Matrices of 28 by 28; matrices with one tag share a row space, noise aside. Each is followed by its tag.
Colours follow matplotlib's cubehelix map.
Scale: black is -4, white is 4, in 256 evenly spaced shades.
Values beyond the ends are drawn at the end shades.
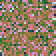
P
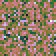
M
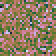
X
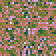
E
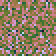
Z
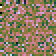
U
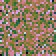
U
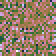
U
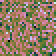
X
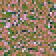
M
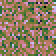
P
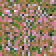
E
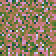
Z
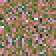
Z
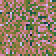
X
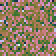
U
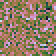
X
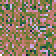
X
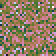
U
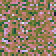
M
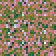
E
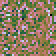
M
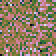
X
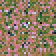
E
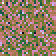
Z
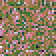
U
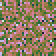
U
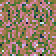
Z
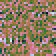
P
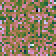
P
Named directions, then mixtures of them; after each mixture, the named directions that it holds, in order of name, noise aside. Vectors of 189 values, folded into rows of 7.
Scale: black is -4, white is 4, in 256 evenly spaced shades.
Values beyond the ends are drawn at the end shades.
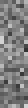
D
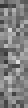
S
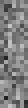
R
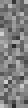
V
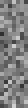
V.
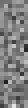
D, V.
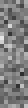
D.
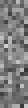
D, S.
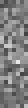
D, S.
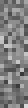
D, S.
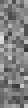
D.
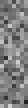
D, R, V.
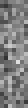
D, R, S.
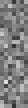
V.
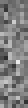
R, S, V.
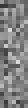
S.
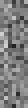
R, V.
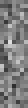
D, R, S.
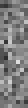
D, R, S.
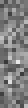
D, S.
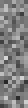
R, V.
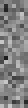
R, V.
